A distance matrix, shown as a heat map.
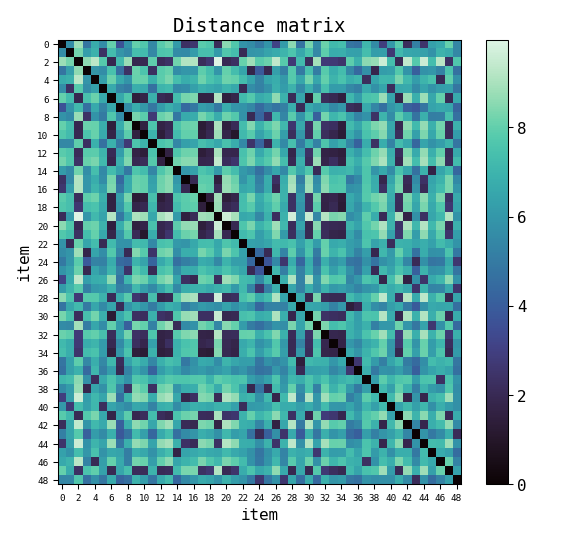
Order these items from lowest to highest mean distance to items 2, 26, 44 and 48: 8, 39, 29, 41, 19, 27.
39, 19, 29, 27, 41, 8
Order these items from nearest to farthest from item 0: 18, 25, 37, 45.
25, 45, 37, 18
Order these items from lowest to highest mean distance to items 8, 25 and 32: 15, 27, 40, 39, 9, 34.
34, 27, 9, 40, 15, 39
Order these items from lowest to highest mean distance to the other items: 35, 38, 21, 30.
21, 30, 35, 38
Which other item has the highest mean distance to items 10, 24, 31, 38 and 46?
2
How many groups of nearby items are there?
8
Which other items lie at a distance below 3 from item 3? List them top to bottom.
8, 11, 23, 25, 38
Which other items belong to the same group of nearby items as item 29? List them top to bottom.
7, 35, 36
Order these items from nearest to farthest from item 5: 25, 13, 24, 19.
24, 25, 19, 13
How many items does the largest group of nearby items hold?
17
